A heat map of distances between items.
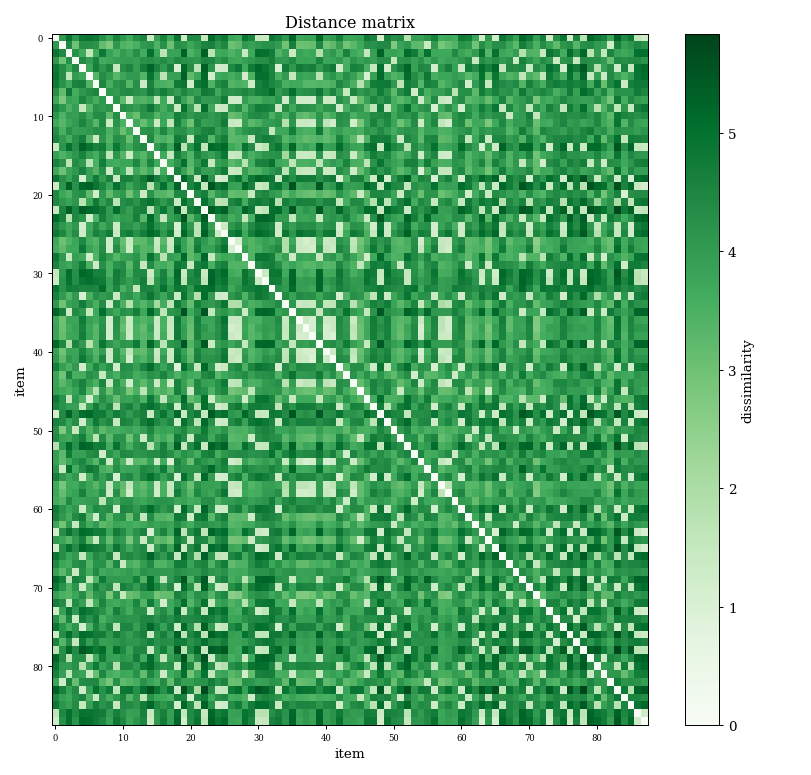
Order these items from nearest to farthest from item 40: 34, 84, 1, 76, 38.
38, 34, 1, 84, 76
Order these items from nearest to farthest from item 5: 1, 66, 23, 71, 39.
23, 39, 71, 66, 1
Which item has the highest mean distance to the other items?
32
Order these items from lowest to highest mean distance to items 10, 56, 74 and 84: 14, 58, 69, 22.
58, 69, 14, 22
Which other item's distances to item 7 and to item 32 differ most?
53
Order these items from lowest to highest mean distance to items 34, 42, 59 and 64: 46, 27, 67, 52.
27, 46, 67, 52
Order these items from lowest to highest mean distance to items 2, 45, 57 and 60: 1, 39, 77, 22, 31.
39, 1, 77, 31, 22
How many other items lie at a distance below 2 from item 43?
3
